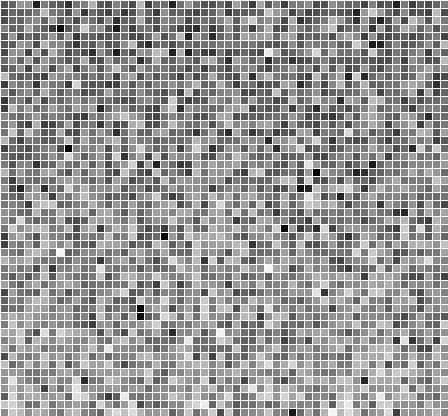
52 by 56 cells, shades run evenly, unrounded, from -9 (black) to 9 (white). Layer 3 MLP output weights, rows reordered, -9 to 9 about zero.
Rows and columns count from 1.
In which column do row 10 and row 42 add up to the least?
44
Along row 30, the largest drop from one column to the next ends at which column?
18
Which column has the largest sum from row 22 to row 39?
25
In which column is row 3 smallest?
48
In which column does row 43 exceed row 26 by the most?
56
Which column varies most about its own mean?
34
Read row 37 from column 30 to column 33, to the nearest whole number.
-4 -2 -3 -1
